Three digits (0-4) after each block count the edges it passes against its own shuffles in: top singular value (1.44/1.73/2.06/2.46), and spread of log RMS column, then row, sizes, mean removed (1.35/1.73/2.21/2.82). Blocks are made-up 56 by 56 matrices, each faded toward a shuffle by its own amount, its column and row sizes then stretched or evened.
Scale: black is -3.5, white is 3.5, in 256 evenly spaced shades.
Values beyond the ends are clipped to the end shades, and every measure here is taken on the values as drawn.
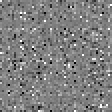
0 3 2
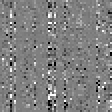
3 4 1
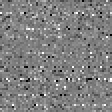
0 0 3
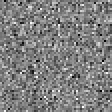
2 0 1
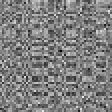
4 1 2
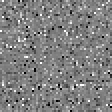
0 0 1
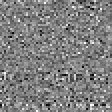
2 0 2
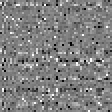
3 0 2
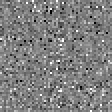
0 1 2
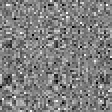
3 1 1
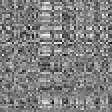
4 1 4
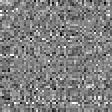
3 0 3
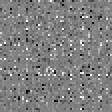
0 3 3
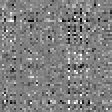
3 4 3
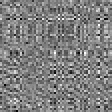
4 4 3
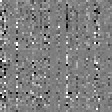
1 4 2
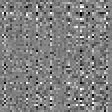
4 4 3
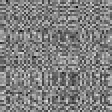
4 1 1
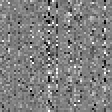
2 4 0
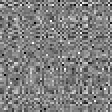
4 1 2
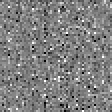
0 3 0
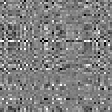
4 3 4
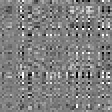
4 4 4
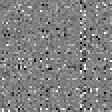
2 3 3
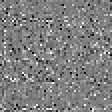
2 0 2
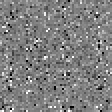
0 2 1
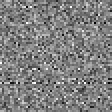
1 0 2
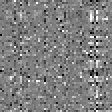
3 3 1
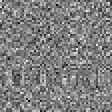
3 0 0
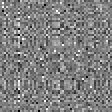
4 2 1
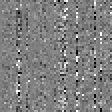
1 4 0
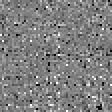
0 2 2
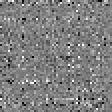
1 2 3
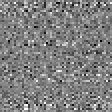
3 1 4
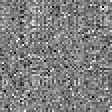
2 0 0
